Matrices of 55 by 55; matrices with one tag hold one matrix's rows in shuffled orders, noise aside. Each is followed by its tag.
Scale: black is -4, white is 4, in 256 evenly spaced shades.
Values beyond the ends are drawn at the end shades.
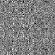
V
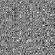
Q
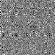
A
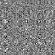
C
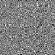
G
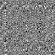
C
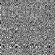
A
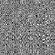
Q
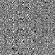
V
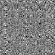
C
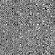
Q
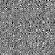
Q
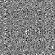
C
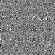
A
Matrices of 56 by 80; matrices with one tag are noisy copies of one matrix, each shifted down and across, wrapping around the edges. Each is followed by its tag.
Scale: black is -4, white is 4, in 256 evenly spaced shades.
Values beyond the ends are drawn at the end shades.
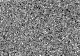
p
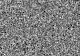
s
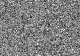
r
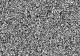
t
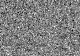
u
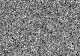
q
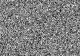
t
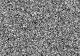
q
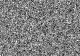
s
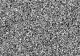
t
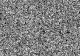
r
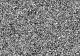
t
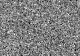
r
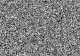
s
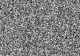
u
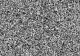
p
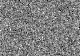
u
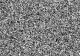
p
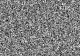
s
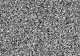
q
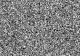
p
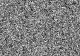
r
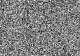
r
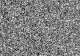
r
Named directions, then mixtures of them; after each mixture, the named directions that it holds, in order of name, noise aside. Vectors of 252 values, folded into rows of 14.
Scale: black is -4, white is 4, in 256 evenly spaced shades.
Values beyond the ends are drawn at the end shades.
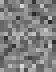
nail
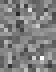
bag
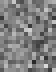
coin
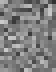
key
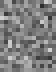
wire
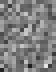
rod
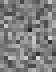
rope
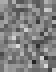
coin, key.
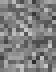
coin, nail.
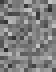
bag, key, rope.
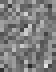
rod.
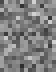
nail.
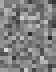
bag, key, rope.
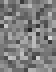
rope.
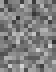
nail.
